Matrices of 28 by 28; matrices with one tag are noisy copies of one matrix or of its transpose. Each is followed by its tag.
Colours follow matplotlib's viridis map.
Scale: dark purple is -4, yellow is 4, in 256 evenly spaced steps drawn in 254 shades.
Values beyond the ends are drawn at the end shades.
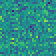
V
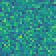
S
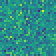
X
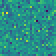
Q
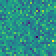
X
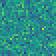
Q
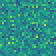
V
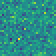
X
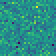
Q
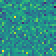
S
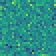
Q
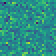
Q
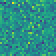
Q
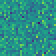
V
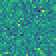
X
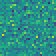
V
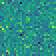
S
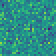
Q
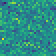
Q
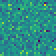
S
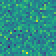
S
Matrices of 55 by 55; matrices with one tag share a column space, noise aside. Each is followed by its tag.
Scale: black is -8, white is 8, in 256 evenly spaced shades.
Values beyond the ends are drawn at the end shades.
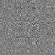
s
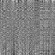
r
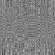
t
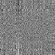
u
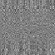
u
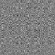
s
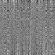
r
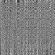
r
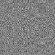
s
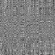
t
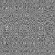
s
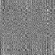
u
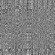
u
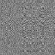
s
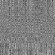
t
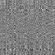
u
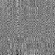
t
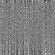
r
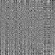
r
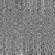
u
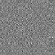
s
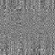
u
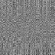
t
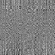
u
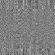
u
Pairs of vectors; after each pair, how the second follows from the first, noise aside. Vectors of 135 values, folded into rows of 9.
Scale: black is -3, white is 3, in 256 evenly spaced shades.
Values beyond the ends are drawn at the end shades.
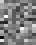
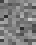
negated, shrunk.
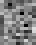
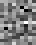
shuffled.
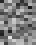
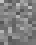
negated, shrunk.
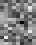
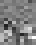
wrapped around, negated, partly zeroed.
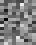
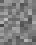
negated, shrunk.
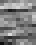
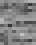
wrapped around, shrunk.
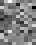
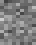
negated, shrunk.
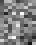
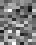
wrapped around.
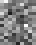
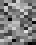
reversed, negated.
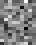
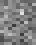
wrapped around, shrunk.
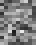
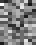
wrapped around.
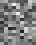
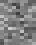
negated, shrunk.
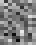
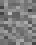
wrapped around, shrunk.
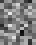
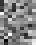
wrapped around.
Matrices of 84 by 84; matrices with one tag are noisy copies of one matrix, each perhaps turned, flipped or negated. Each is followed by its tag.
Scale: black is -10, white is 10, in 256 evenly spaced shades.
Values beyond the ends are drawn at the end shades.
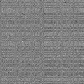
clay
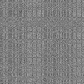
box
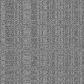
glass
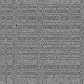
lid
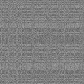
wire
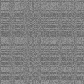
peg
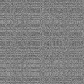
clay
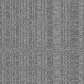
glass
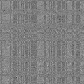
peg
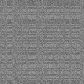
lid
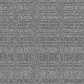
glass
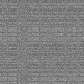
box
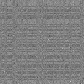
lid
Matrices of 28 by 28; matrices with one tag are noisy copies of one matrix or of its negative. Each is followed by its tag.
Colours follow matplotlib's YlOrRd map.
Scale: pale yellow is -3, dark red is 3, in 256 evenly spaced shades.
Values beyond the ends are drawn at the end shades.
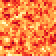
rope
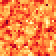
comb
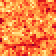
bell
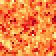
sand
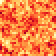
sand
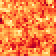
bell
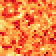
rope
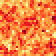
sand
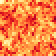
sand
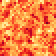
comb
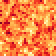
comb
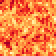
sand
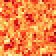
rope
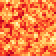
rope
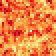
bell
